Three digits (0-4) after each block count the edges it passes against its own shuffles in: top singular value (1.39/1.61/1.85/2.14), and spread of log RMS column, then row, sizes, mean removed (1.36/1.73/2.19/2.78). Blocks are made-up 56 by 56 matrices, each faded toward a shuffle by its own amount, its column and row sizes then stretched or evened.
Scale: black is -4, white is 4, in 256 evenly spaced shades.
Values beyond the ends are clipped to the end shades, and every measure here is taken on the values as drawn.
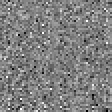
1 2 0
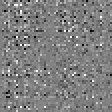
0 3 3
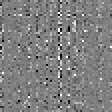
4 4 1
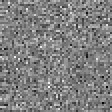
2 0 0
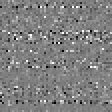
2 1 4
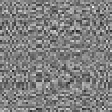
4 0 3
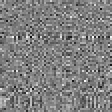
4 1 2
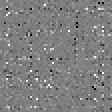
1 2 2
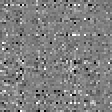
3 3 3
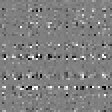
4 3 4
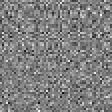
4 1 1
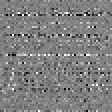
4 1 4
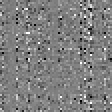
2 4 2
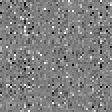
3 3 1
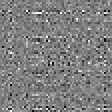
4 3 3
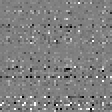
2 2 4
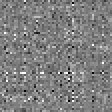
3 3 2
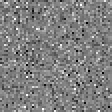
2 1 0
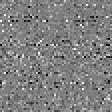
2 0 3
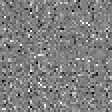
3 2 0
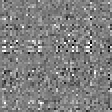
3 3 3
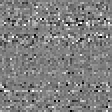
1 1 4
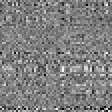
4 1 4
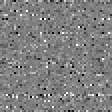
1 0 3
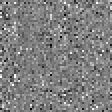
2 3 0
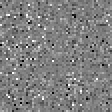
0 2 2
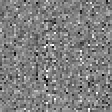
0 3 0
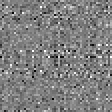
3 0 3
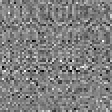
4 0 2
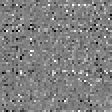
0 2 3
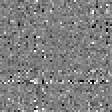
2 3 2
